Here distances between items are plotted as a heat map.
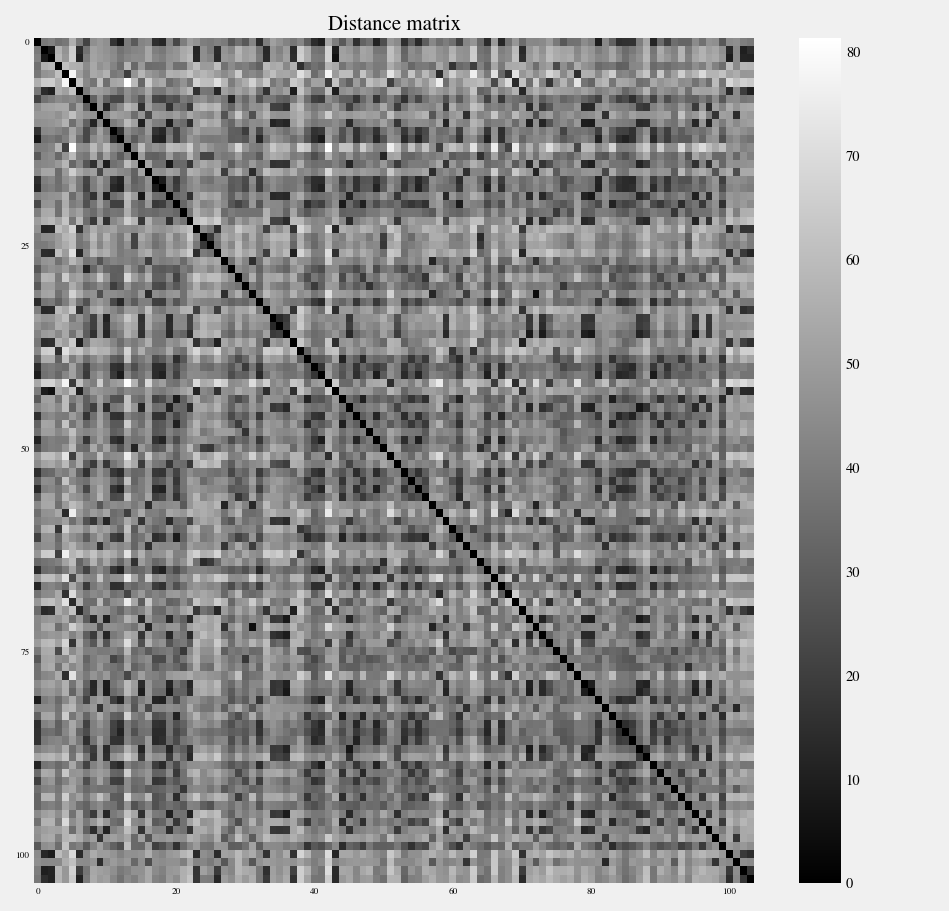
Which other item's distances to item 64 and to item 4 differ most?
24
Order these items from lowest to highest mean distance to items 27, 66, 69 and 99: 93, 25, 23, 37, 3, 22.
93, 22, 3, 25, 37, 23
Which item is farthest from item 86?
63
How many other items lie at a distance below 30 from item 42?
5
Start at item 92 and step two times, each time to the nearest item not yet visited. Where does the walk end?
75
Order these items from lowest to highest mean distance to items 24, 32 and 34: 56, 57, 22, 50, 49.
50, 49, 56, 22, 57
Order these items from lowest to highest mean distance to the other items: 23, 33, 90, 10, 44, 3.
44, 10, 90, 3, 33, 23
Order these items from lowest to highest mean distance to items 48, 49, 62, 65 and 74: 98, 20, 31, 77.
20, 77, 31, 98
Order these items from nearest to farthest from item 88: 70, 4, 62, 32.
62, 32, 70, 4
